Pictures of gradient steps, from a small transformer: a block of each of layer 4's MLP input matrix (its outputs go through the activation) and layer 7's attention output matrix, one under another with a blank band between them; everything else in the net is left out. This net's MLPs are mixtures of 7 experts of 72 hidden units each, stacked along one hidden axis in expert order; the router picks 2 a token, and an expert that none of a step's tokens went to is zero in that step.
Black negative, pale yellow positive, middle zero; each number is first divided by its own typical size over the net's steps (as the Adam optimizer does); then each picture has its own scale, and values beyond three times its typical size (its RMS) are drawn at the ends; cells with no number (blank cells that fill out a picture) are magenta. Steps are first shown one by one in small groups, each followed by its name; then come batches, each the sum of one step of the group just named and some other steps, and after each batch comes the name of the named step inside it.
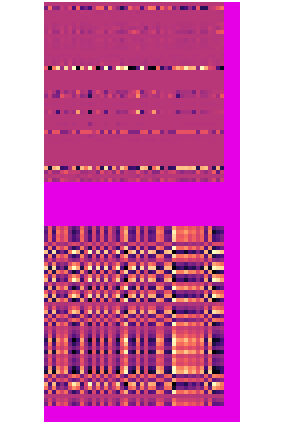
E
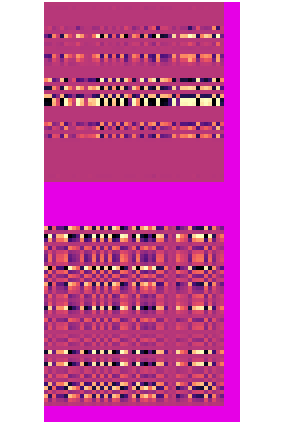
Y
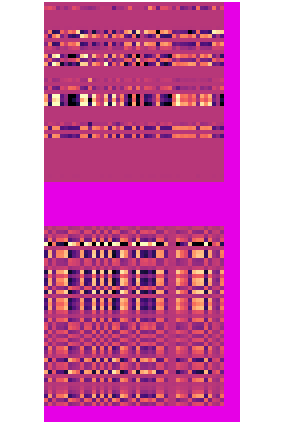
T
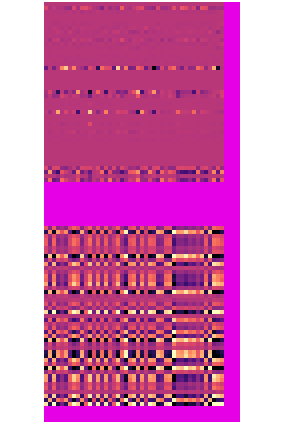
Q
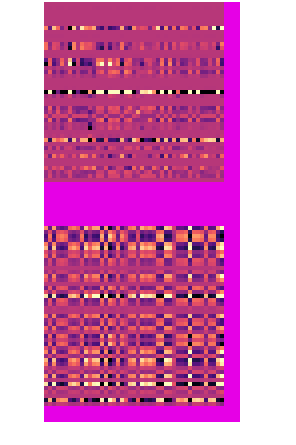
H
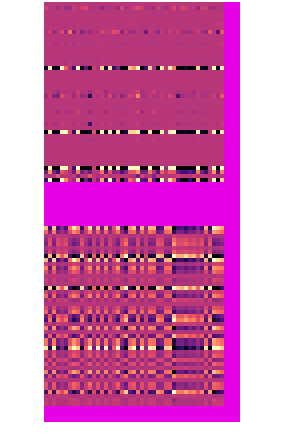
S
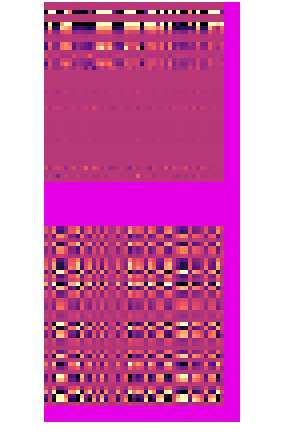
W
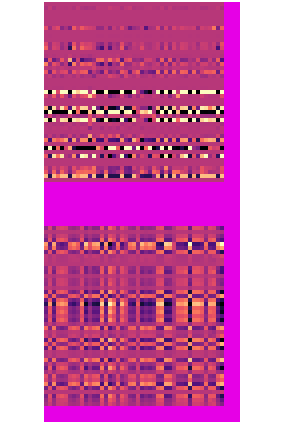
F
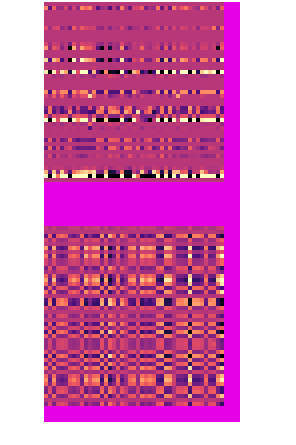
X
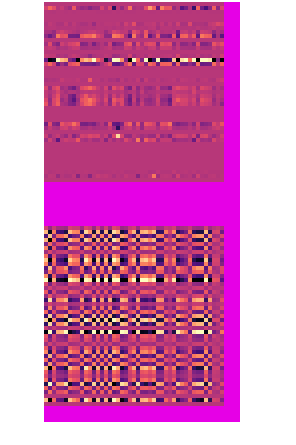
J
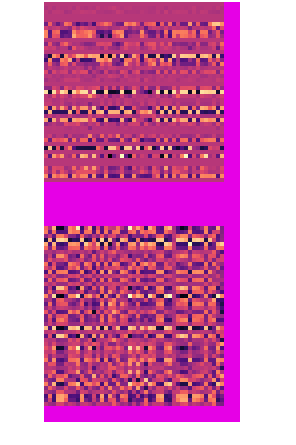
F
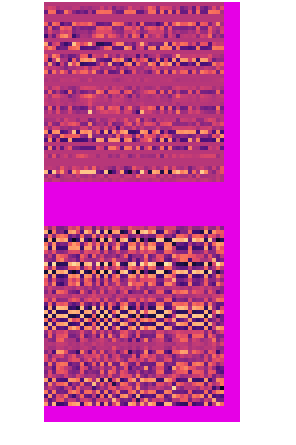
J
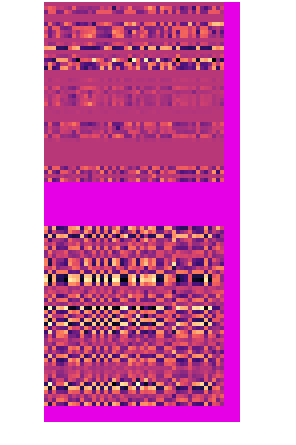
J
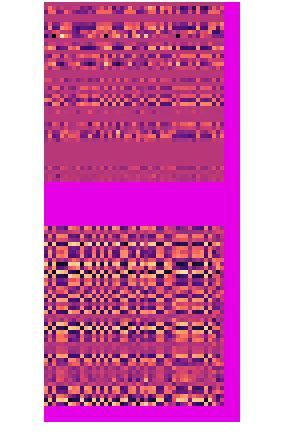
W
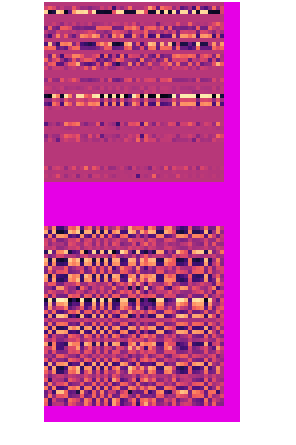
J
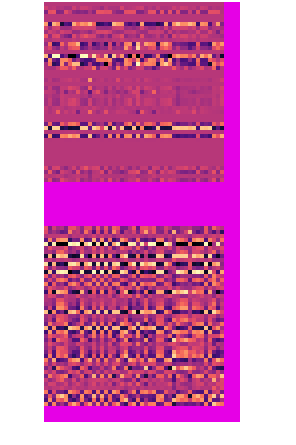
Q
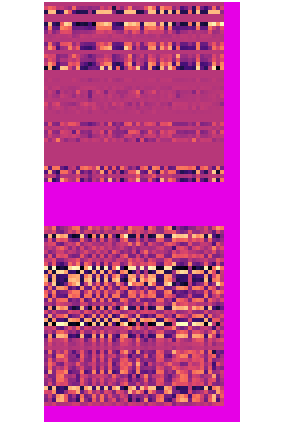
W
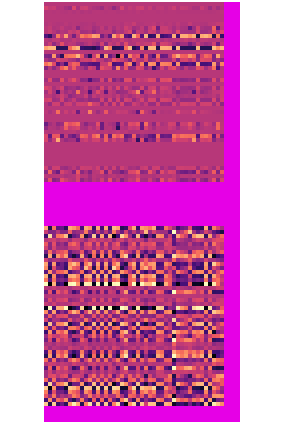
Q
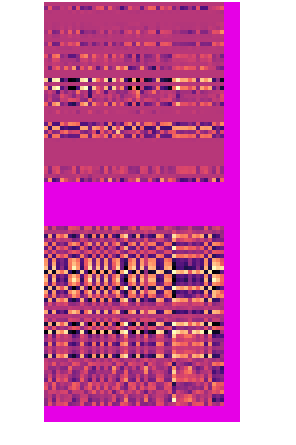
E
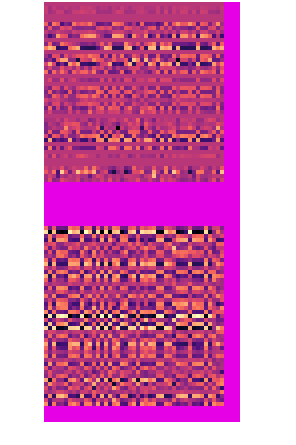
J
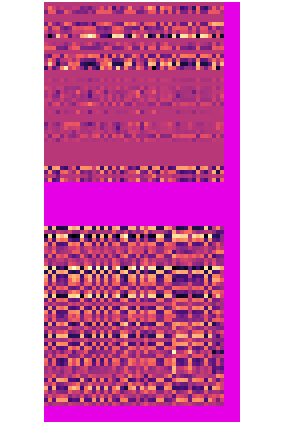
E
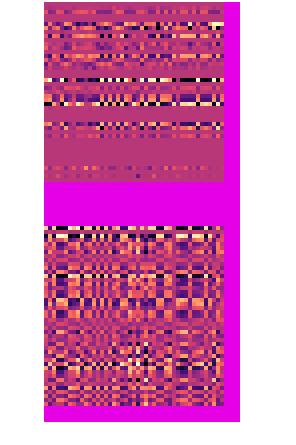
Y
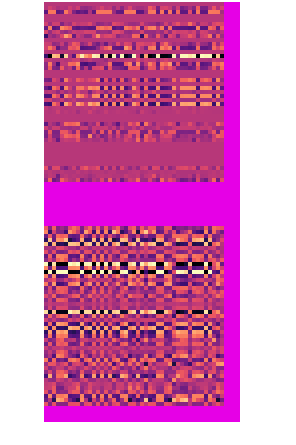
W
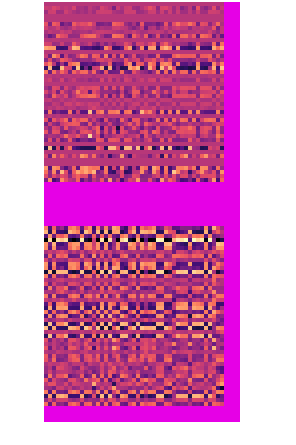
F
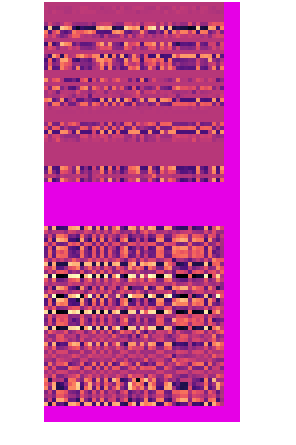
S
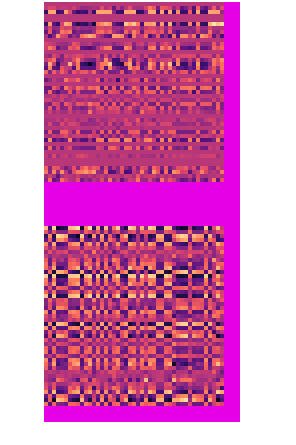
W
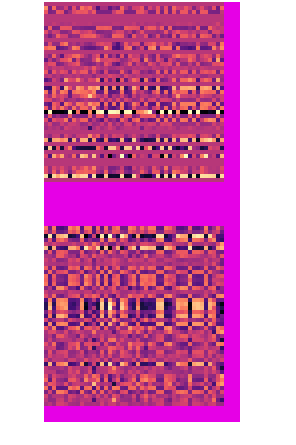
F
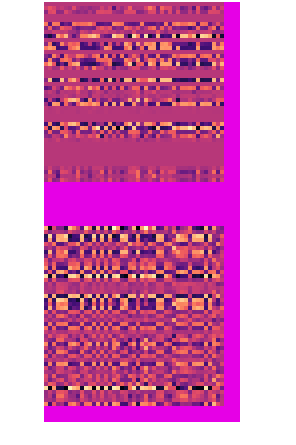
Y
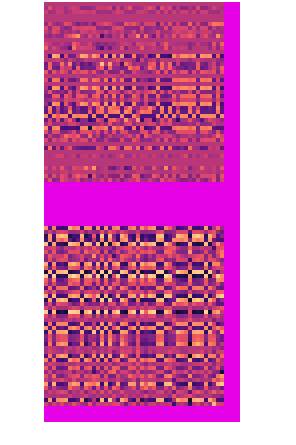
H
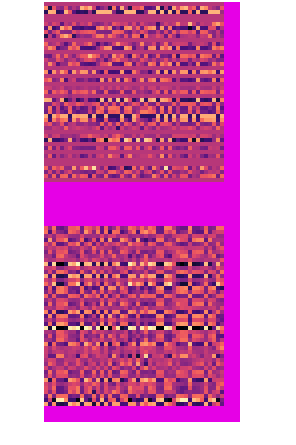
W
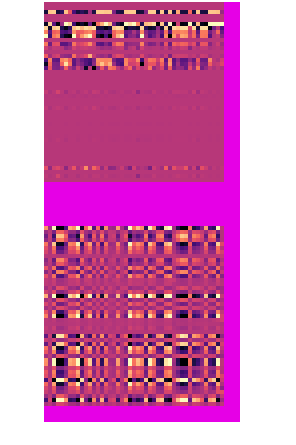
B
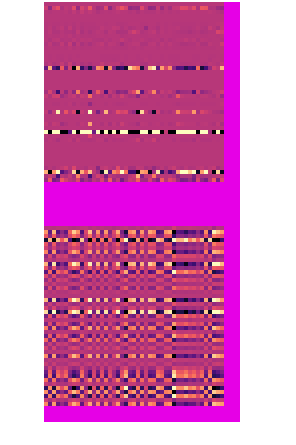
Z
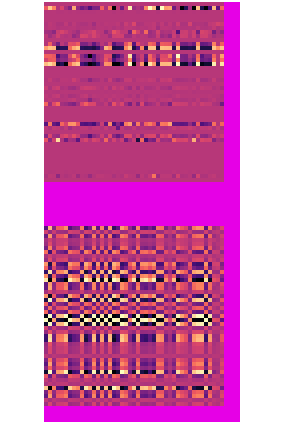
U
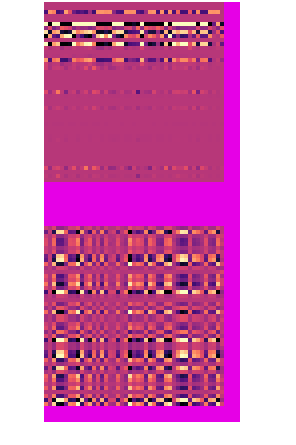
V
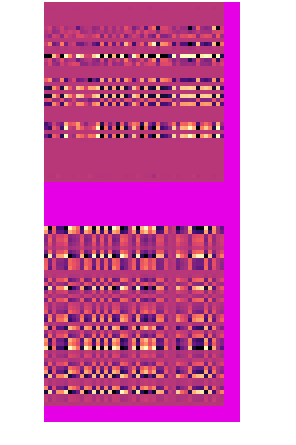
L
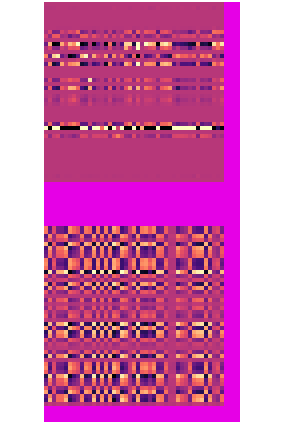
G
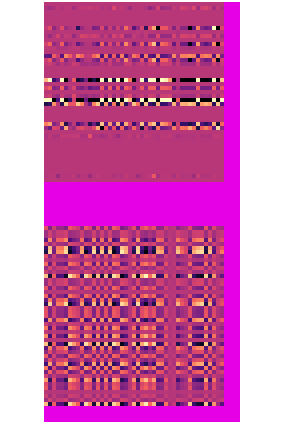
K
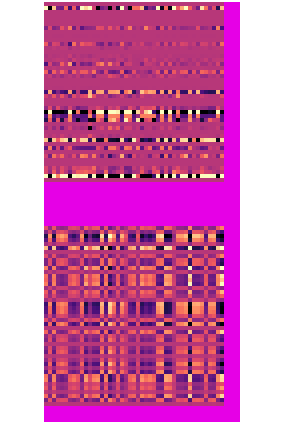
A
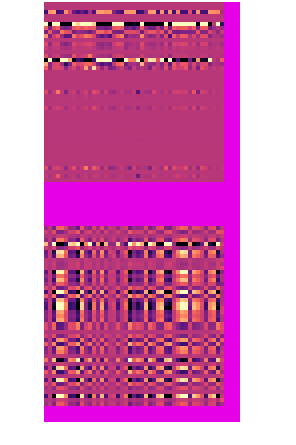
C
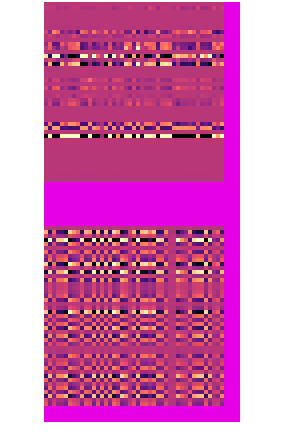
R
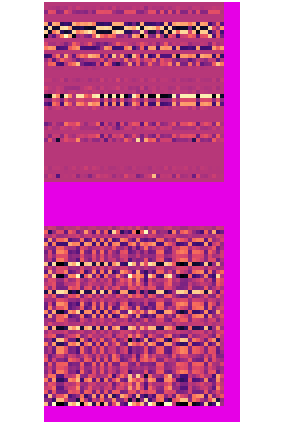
V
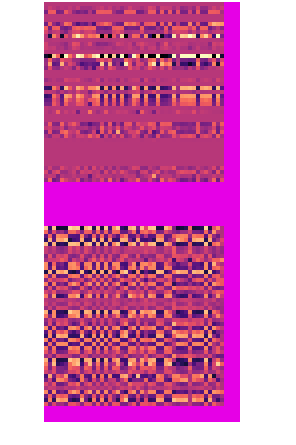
B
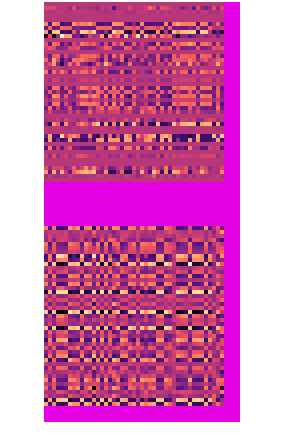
V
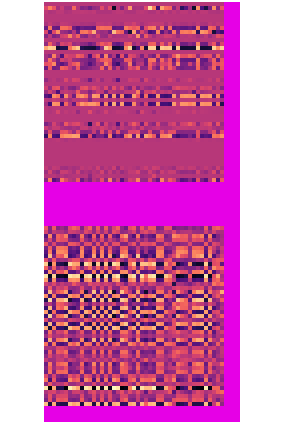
U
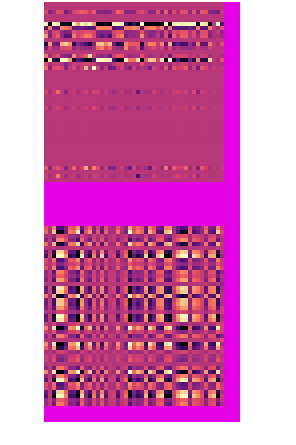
C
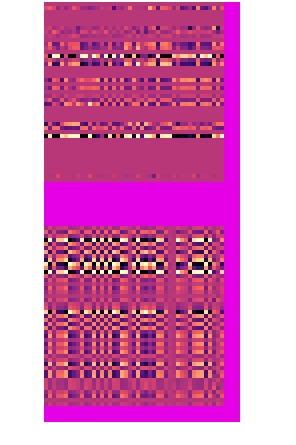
R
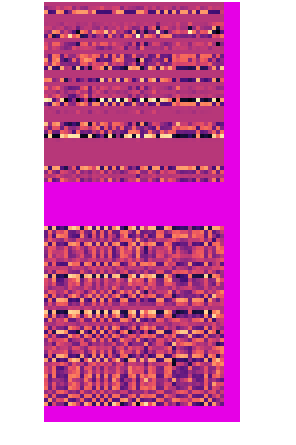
K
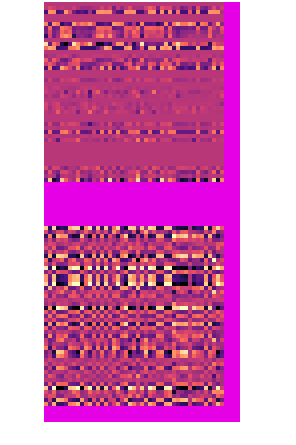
V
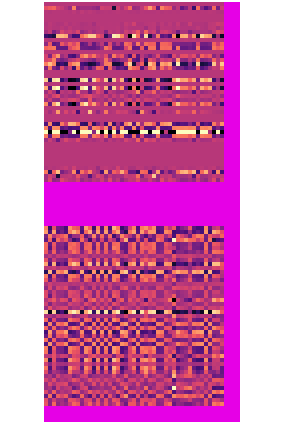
Z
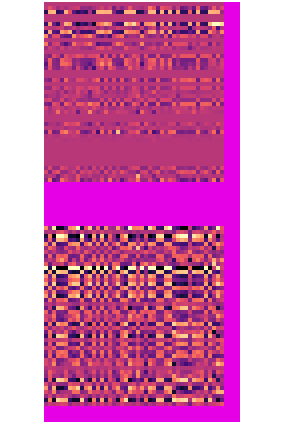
B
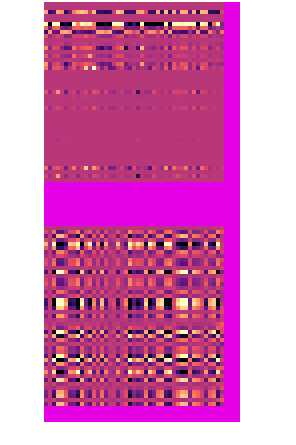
C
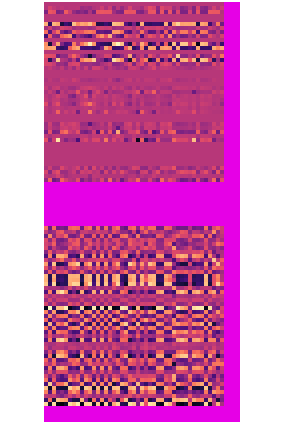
V
